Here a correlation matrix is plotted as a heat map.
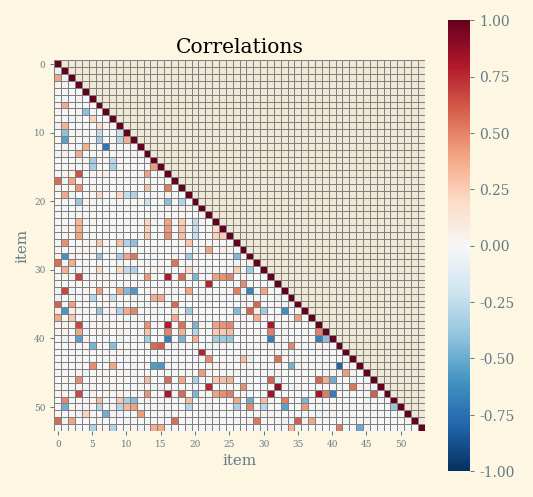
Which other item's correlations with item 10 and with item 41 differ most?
44
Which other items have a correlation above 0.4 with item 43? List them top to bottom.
22, 32, 47
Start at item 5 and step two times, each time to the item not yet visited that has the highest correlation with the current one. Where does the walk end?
8
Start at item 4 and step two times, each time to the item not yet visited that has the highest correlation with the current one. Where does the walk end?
51
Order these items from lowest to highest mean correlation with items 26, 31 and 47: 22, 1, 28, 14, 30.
28, 14, 30, 1, 22
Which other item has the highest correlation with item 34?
41
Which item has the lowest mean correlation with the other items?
40
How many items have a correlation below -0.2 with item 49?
5
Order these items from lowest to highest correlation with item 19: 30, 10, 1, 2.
10, 2, 30, 1
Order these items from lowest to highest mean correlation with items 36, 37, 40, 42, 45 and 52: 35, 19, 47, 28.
19, 47, 28, 35
